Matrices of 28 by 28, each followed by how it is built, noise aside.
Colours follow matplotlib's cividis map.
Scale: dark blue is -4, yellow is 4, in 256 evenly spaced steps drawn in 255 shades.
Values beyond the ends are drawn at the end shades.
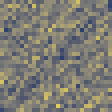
Hankel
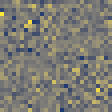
block diagonal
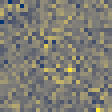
block diagonal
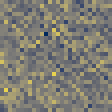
Toeplitz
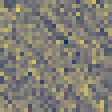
Toeplitz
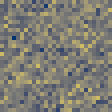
Hankel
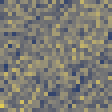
Hankel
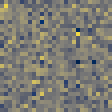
uneven columns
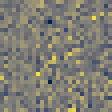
uneven columns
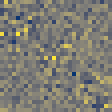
block diagonal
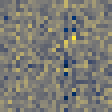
uneven columns
